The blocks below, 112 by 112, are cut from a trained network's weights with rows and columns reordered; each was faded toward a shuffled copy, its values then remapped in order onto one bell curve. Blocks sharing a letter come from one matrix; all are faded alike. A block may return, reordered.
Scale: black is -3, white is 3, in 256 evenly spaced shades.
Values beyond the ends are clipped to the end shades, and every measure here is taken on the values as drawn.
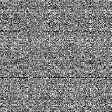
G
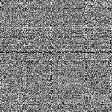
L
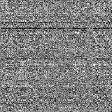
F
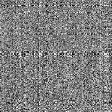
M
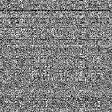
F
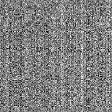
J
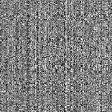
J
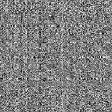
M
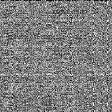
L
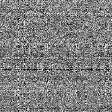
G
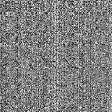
J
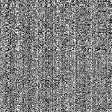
J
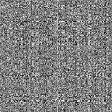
M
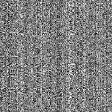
J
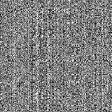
J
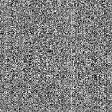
M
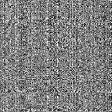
J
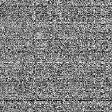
G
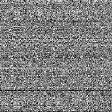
F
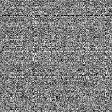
L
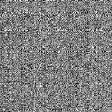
M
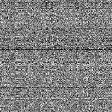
F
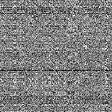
F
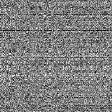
F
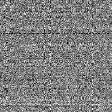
L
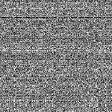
G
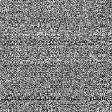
L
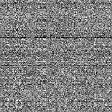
F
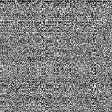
L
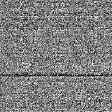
F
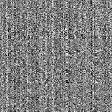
J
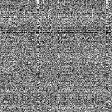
G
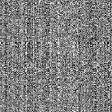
J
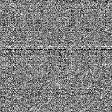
L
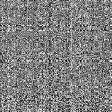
M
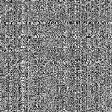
J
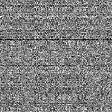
F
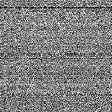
F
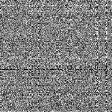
L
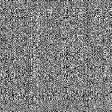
M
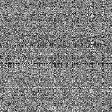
L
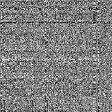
L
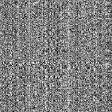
J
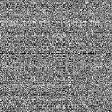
L
